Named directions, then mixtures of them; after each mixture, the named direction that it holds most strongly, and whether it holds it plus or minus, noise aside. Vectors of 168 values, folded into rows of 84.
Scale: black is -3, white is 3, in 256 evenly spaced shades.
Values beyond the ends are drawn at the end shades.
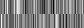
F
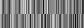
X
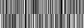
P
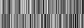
X, plus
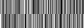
P, plus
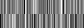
P, minus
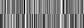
P, minus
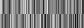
X, plus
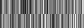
X, minus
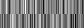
X, plus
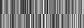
X, minus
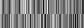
X, plus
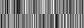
F, minus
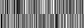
F, minus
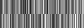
X, minus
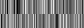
F, minus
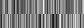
X, minus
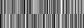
P, minus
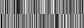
F, minus
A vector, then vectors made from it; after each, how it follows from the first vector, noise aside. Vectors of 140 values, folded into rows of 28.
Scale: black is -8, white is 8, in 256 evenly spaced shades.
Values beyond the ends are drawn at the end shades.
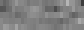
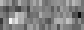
wrapped around, negated, scaled up.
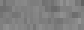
shrunk.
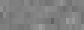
wrapped around, negated, shrunk.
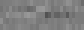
wrapped around, negated, partly zeroed.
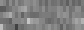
reversed, negated.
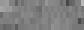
negated, partly zeroed.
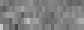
reversed, negated.
